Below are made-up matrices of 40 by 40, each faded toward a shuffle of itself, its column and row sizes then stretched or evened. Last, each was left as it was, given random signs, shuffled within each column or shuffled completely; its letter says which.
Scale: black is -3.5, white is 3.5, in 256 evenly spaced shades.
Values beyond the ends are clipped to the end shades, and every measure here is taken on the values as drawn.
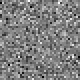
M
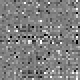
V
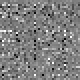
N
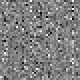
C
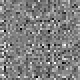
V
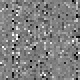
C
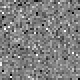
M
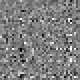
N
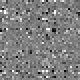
N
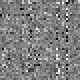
N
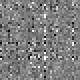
N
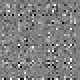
V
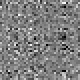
V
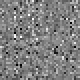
C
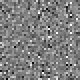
C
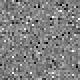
M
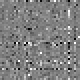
V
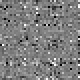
N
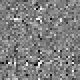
N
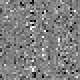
C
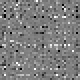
N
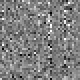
C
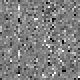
C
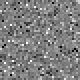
M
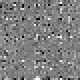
N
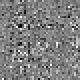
N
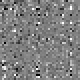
N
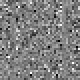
C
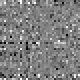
V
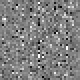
C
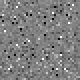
M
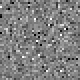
M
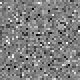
M
